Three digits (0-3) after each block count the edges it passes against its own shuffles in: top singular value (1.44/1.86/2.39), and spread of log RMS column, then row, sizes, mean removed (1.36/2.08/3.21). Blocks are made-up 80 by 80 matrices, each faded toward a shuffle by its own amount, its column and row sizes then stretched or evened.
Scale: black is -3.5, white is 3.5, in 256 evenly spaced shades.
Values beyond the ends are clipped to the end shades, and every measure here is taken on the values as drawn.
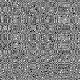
3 0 0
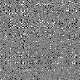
2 2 2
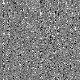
1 2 0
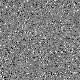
0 0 1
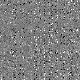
1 2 1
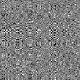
3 2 1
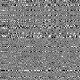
3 0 3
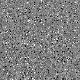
1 1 1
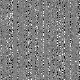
0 3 0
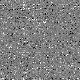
1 1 2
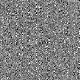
1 2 0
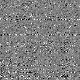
1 1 2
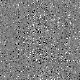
0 2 1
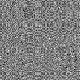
3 0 0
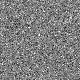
0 0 0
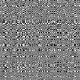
3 2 3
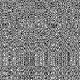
3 1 0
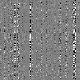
3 3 1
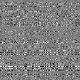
3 1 3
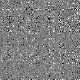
1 2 2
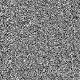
1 1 0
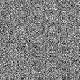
2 0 0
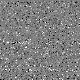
0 0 2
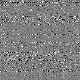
2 0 3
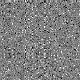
2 1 0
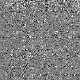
1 1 2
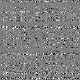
0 2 3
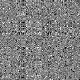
2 1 1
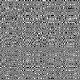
3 1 3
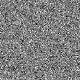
1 1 0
